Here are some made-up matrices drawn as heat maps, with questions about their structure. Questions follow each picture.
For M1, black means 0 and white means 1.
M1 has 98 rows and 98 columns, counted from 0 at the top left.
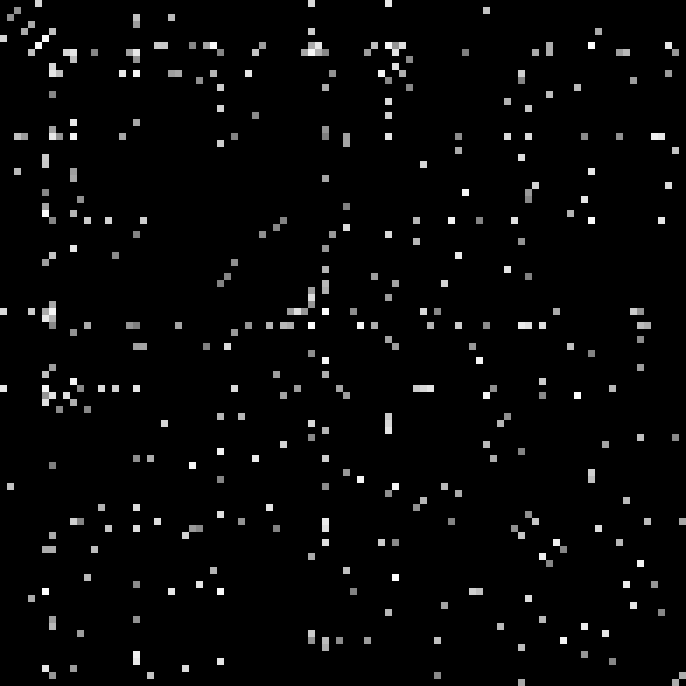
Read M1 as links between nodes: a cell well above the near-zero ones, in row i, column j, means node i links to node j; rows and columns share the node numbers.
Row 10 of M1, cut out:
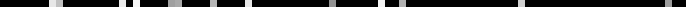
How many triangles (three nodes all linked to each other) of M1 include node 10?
3
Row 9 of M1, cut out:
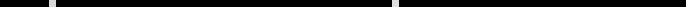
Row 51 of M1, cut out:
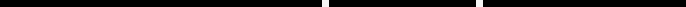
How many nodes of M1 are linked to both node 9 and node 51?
0
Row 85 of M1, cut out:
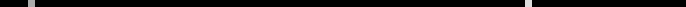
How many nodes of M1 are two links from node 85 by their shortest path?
10
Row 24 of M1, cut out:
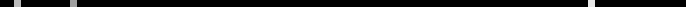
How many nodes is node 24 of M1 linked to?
3
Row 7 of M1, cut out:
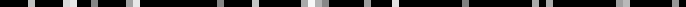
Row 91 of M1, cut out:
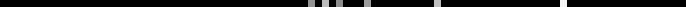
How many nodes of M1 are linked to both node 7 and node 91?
3
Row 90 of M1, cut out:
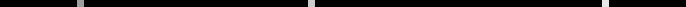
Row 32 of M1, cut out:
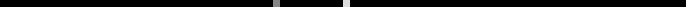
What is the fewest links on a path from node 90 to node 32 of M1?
5
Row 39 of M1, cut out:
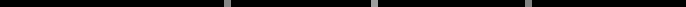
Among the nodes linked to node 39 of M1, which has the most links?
node 75
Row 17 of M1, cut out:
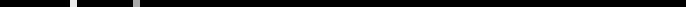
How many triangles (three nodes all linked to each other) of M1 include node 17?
1
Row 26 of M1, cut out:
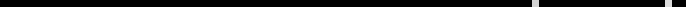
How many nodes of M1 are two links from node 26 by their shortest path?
4
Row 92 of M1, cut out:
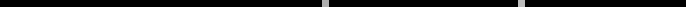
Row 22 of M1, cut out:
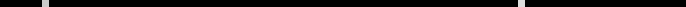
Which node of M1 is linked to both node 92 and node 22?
node 74
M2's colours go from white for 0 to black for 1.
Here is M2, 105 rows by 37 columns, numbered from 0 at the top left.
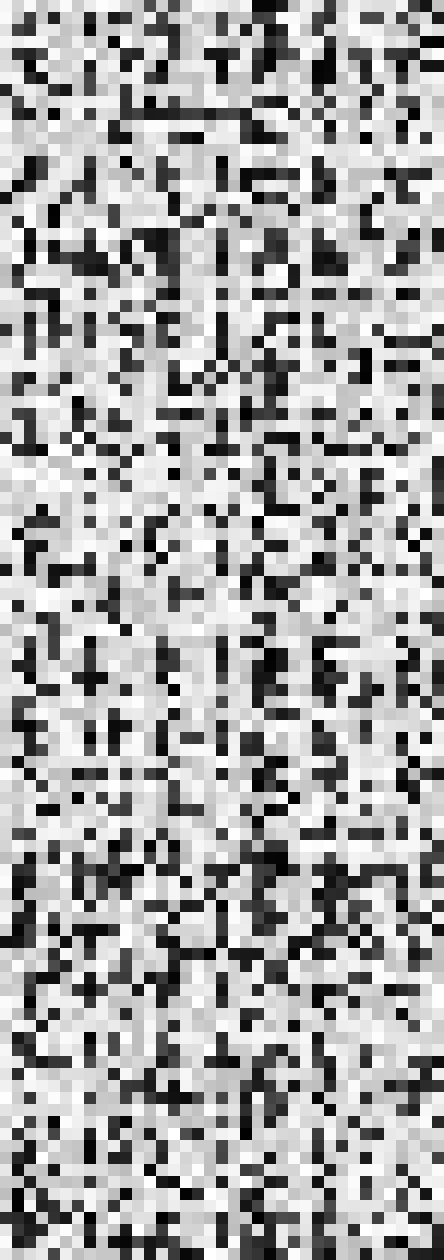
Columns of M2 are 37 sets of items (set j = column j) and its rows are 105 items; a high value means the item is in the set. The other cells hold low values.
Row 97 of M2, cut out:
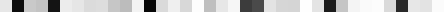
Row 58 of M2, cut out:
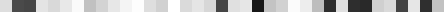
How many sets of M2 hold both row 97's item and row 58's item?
4
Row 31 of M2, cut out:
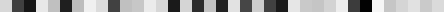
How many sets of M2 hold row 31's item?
12
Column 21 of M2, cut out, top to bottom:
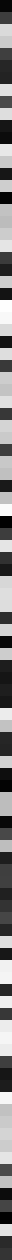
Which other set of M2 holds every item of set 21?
27
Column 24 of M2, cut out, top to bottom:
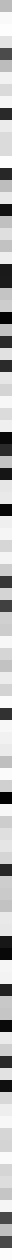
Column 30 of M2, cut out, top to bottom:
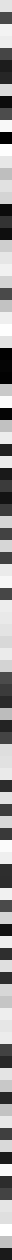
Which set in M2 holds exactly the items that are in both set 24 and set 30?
19
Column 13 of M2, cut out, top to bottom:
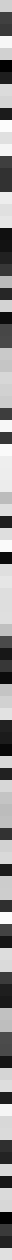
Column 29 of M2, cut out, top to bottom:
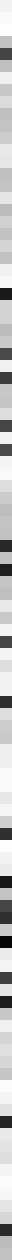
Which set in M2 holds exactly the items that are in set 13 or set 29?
18
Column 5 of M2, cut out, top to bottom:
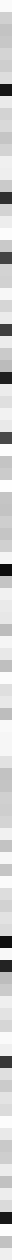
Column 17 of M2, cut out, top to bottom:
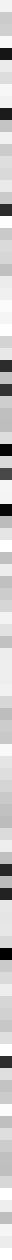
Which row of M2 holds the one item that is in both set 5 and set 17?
88
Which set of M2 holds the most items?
22
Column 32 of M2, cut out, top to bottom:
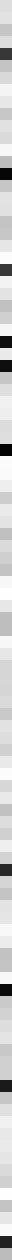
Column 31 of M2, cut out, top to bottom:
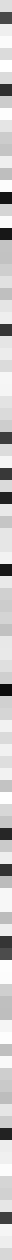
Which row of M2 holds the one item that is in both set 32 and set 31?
72
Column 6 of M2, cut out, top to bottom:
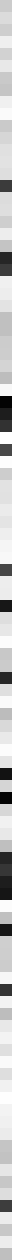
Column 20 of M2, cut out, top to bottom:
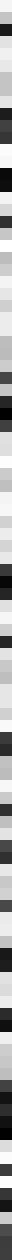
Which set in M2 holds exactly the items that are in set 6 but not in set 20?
8
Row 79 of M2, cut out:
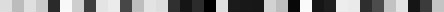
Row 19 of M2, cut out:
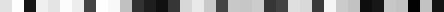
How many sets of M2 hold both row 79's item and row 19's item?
6
